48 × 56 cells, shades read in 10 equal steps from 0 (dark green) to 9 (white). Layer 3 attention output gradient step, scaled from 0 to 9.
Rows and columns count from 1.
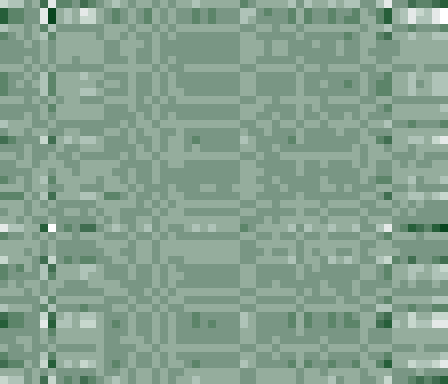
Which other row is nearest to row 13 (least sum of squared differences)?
26
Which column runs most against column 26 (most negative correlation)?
20
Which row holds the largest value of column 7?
29
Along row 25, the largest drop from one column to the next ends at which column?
7
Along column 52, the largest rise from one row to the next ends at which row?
2
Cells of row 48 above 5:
8
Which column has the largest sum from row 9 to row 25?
56
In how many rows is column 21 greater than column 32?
17
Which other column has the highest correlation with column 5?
14
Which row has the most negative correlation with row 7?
32
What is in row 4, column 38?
4
